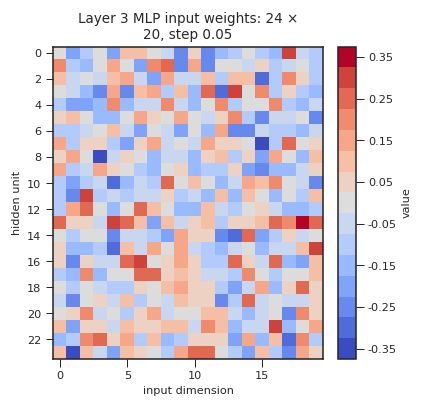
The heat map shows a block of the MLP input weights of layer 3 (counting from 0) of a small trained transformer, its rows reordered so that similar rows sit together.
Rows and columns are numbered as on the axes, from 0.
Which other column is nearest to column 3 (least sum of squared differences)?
10
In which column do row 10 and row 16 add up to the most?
16
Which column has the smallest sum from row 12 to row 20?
12
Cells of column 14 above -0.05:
16
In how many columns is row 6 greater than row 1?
5
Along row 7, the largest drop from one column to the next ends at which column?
15
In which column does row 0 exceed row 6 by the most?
17
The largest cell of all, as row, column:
13, 18
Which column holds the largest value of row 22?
3
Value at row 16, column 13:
0.25
